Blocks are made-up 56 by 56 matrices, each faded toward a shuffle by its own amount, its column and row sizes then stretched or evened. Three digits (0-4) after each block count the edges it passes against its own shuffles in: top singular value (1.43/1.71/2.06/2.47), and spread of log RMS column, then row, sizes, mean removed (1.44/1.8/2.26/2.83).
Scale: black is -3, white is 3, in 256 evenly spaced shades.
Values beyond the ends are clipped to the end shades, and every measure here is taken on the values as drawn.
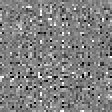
1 3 3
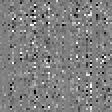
0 4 1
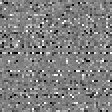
2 0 4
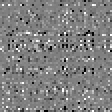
2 1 4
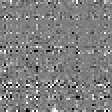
3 3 4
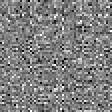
3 2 1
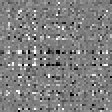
3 3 4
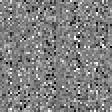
0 3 0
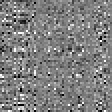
3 4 1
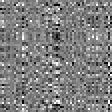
4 4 2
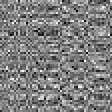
4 0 2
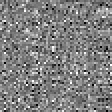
3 2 1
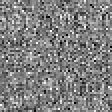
2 0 0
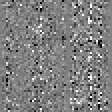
0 4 0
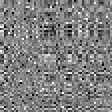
4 1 2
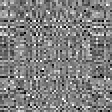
4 0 3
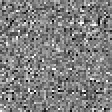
1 1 2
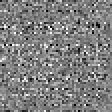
0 1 4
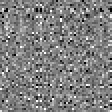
3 3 1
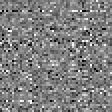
3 1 3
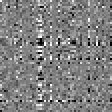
3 4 3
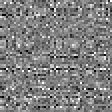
4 0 3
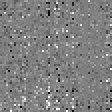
0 3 1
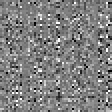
2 4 2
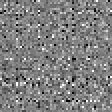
2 2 3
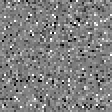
0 0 1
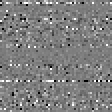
1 0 4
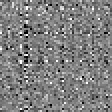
3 3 2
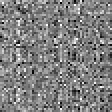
3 3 0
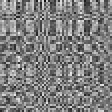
4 3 2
